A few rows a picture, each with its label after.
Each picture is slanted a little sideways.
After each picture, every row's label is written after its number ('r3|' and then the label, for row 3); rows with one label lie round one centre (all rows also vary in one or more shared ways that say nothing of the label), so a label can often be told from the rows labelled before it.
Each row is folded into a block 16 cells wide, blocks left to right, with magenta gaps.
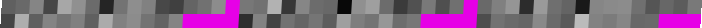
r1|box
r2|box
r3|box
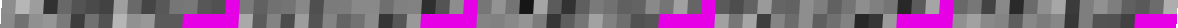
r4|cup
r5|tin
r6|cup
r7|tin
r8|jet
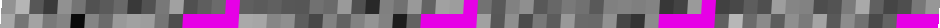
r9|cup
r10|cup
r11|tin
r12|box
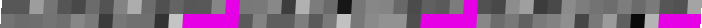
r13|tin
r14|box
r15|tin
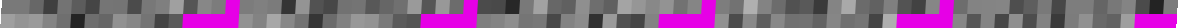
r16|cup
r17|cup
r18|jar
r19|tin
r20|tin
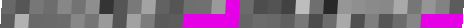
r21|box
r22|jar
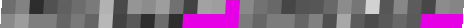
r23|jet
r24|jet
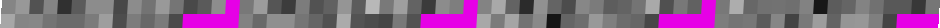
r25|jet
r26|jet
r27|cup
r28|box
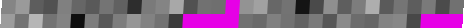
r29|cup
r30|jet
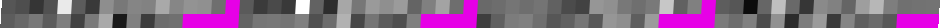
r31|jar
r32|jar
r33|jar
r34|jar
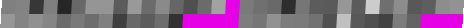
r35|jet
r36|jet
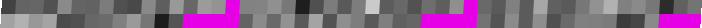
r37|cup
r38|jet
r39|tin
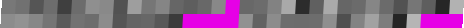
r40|jet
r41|tin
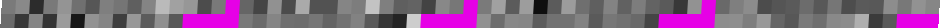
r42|jar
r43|tin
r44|jet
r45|cup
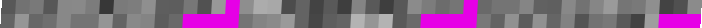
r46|box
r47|cup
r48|tin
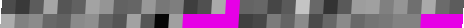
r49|tin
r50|jar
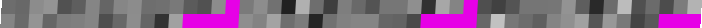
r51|tin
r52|cup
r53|box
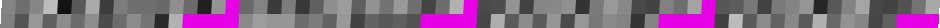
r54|tin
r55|jet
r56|box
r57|box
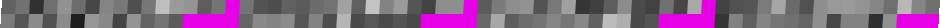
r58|jar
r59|jet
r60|box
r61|jar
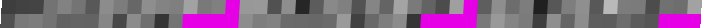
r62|jar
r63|jet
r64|jet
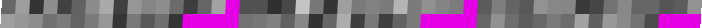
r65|jet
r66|jar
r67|box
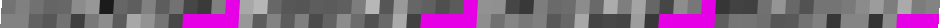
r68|box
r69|jet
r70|jet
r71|jar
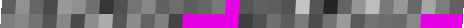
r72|box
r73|jar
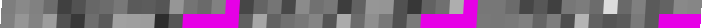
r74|cup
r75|box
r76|jet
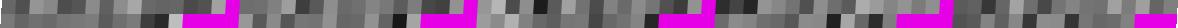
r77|tin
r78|tin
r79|jet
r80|jar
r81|jar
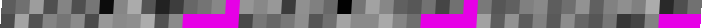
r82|box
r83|box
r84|tin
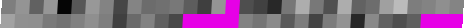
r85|jet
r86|jar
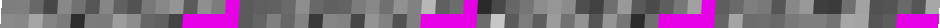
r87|cup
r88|jar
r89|box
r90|box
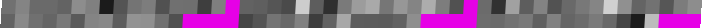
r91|box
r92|jar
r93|tin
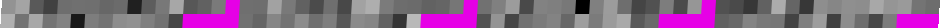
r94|cup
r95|tin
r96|box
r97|jar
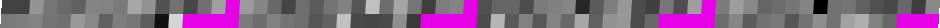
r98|tin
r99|jet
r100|box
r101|box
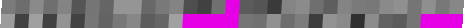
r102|tin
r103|jar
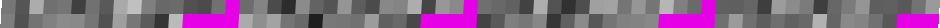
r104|tin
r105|cup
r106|jar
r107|box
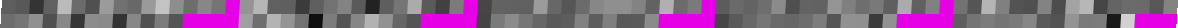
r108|jar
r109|cup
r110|jar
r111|jar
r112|tin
